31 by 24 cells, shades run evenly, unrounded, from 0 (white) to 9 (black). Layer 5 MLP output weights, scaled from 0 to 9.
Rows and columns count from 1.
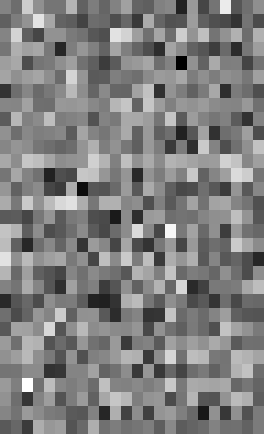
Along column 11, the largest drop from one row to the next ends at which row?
3
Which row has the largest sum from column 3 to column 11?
22
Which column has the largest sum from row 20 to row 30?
6
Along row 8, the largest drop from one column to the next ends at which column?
14
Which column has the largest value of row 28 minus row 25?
4
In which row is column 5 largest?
13
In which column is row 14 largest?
8
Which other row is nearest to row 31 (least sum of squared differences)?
23
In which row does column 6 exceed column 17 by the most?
21
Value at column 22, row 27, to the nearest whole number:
3
